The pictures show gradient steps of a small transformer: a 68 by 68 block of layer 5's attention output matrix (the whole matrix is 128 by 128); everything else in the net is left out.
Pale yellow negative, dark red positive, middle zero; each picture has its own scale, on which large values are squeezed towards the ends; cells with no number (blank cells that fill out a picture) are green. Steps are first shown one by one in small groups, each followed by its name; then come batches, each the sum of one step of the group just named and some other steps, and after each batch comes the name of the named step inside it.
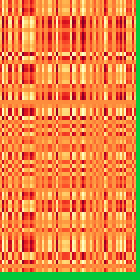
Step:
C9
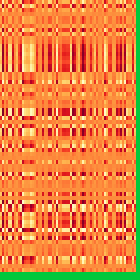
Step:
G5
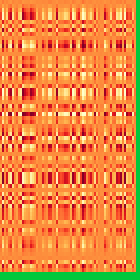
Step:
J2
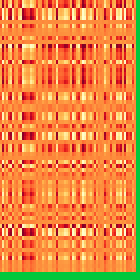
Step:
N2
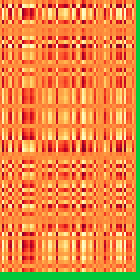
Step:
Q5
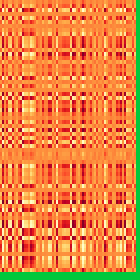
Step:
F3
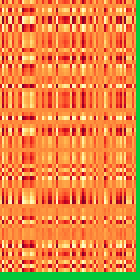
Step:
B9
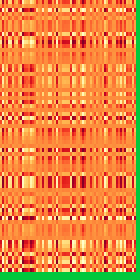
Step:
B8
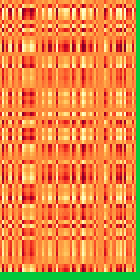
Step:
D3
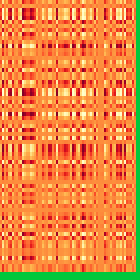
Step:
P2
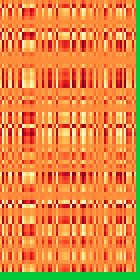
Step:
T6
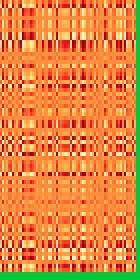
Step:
T6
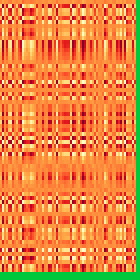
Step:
F3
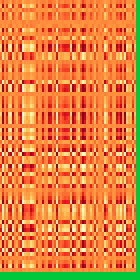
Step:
G5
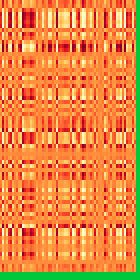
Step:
N2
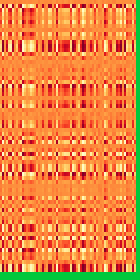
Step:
T6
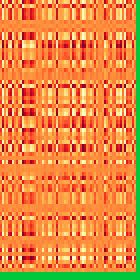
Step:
P2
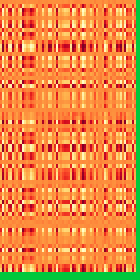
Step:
D3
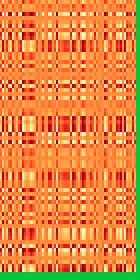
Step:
T6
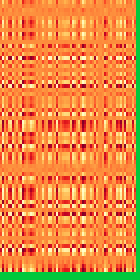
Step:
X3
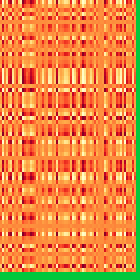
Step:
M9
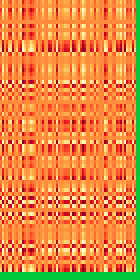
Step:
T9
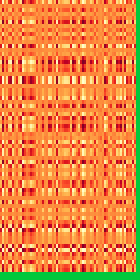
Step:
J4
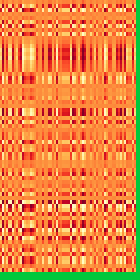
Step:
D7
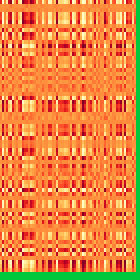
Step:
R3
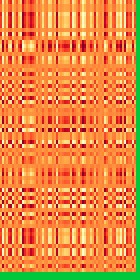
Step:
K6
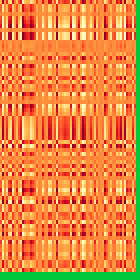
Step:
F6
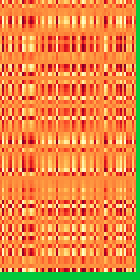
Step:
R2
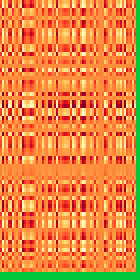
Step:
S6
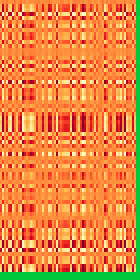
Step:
J4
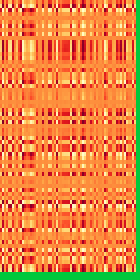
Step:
D7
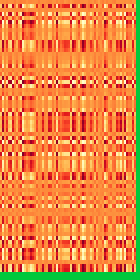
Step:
R2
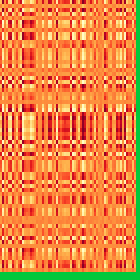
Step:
F6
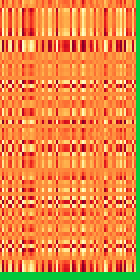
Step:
T9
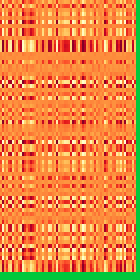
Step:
R2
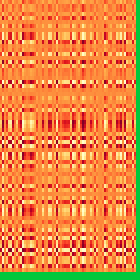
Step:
J4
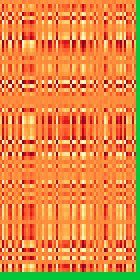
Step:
M9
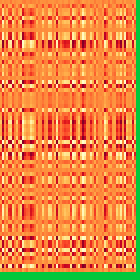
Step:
M9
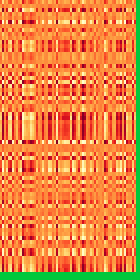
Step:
R2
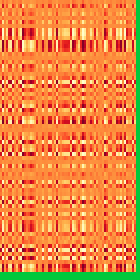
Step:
S6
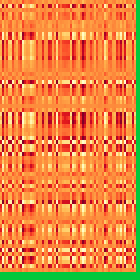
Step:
D7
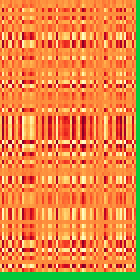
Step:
M9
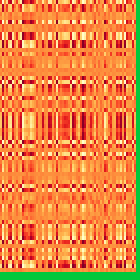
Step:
R3
